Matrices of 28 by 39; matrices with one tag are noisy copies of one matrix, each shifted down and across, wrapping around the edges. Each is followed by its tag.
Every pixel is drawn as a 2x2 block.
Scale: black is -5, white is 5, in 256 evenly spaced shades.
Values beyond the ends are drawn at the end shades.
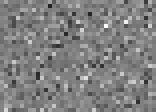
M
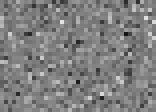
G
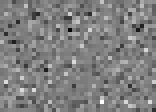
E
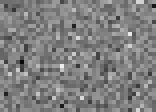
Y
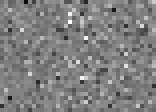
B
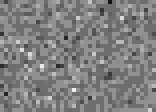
G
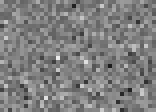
E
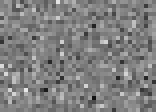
G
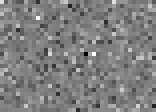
M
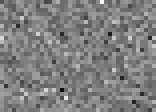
M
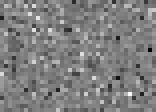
G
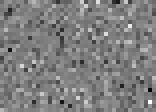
G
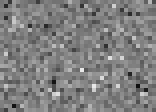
Y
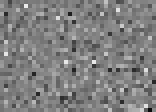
B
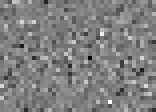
E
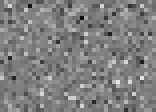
E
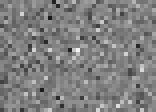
M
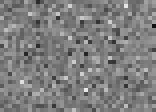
B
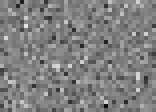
E
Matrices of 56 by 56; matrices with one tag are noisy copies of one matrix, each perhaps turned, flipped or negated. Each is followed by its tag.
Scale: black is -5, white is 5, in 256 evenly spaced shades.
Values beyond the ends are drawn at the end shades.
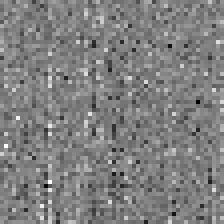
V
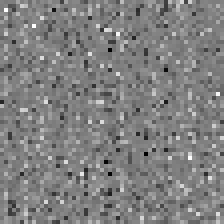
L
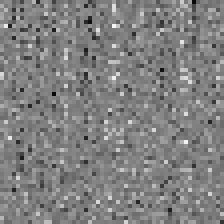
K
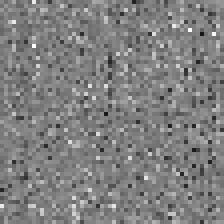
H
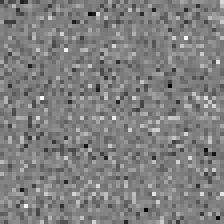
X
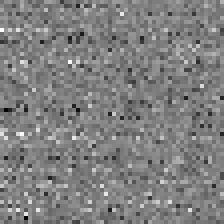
K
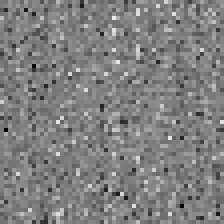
L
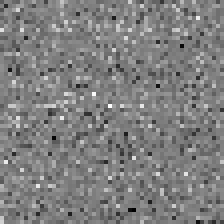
X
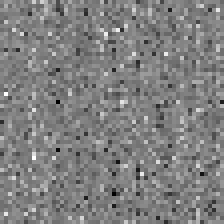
L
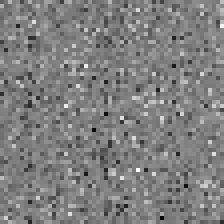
X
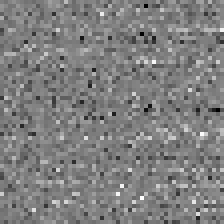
K
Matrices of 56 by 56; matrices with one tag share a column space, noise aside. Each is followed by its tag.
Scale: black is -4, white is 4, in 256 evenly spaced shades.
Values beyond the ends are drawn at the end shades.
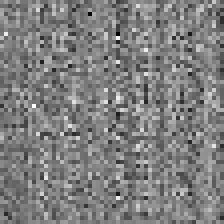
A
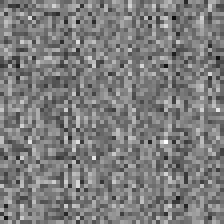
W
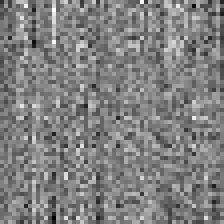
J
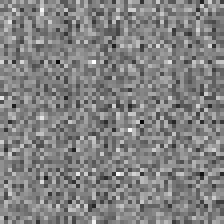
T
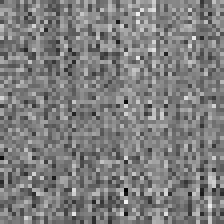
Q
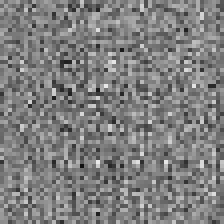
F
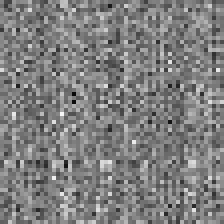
F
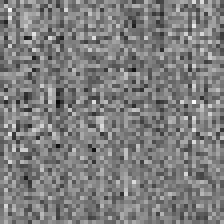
A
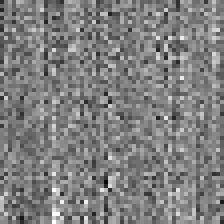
Q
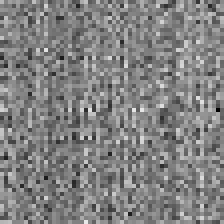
W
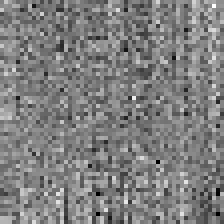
Q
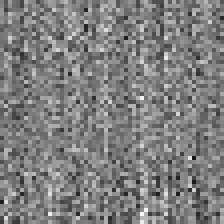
Q
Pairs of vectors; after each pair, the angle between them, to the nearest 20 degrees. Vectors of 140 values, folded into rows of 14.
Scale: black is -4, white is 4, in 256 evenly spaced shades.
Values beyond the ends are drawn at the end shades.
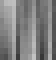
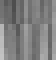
120 degrees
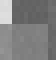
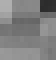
60 degrees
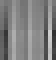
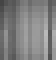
120 degrees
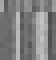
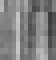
40 degrees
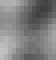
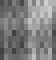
140 degrees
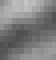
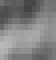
160 degrees
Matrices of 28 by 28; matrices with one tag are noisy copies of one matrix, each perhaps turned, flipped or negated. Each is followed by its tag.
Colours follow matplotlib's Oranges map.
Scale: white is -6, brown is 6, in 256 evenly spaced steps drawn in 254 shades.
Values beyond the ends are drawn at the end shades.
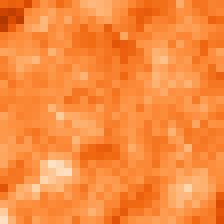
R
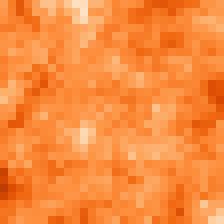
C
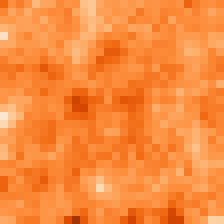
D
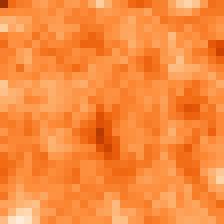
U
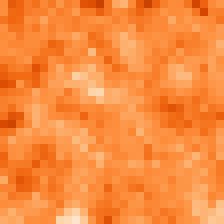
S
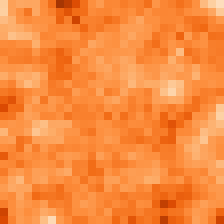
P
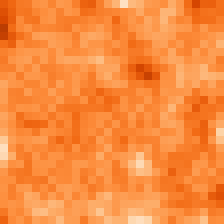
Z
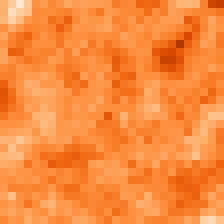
R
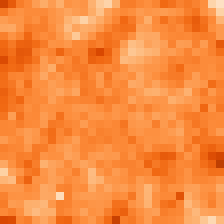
P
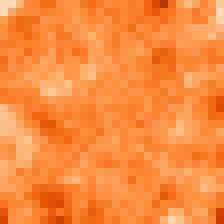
P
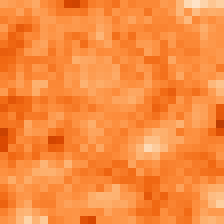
Z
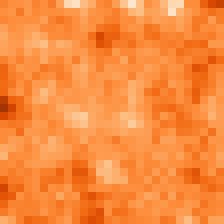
D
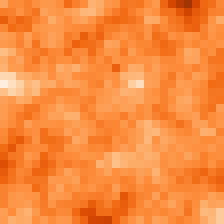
C
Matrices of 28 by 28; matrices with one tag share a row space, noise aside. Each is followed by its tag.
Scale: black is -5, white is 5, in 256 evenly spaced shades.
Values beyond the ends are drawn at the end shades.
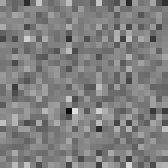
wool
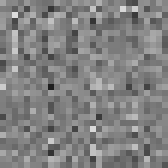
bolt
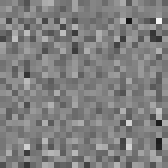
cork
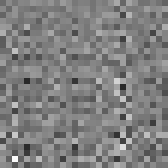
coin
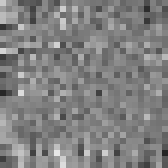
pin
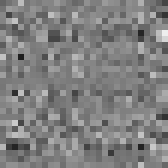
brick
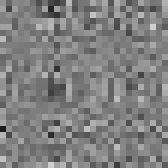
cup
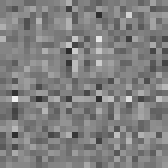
wool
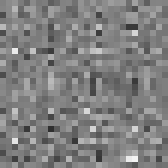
bolt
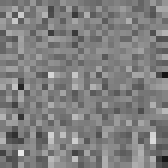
brick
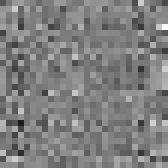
brick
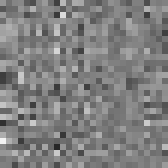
pin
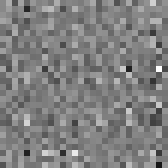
cork
